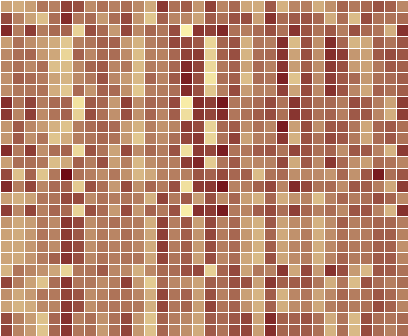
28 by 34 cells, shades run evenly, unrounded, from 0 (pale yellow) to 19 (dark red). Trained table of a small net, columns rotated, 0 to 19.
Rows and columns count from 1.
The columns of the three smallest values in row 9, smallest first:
16, 7, 33
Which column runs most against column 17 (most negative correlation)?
14
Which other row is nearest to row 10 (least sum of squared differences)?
13
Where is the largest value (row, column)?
15, 6
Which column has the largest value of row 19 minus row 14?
18
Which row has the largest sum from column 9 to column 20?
9
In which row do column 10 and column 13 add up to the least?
24
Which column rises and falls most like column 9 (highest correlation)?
28
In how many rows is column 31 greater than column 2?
19
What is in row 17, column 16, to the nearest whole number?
12
